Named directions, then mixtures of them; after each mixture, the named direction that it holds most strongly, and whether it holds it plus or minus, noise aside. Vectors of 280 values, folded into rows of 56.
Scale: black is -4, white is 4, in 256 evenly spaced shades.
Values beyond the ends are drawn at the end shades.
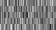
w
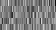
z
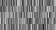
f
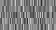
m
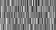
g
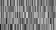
w, minus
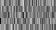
w, plus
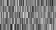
w, minus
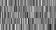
w, plus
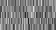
m, minus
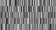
g, minus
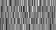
g, minus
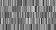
f, minus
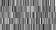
z, minus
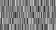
m, plus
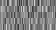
g, plus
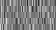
g, plus
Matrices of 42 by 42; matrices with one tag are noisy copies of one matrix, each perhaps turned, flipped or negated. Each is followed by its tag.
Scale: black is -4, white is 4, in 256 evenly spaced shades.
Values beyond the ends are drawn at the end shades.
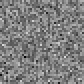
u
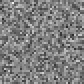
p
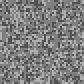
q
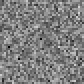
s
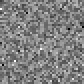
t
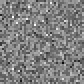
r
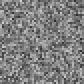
u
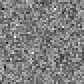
q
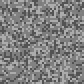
q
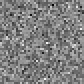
s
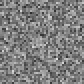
u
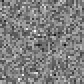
u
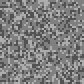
u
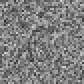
s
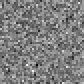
p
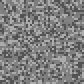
q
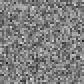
r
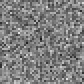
q
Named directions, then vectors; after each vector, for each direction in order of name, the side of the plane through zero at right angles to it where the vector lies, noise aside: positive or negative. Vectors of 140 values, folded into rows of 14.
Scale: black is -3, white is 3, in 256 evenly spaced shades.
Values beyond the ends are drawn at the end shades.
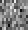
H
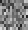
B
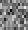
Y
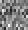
negative, negative, positive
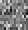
negative, negative, positive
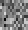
positive, negative, positive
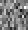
negative, positive, positive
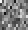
negative, negative, negative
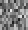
positive, negative, negative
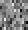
negative, positive, negative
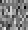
positive, positive, negative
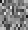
positive, positive, positive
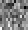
positive, negative, negative
